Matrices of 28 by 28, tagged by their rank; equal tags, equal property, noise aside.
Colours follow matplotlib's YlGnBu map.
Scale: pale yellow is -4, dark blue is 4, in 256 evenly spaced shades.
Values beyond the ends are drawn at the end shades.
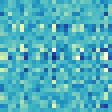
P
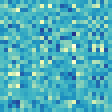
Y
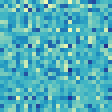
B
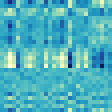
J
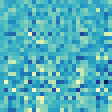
Y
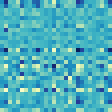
P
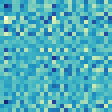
Y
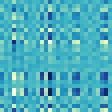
J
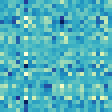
Y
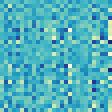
Y
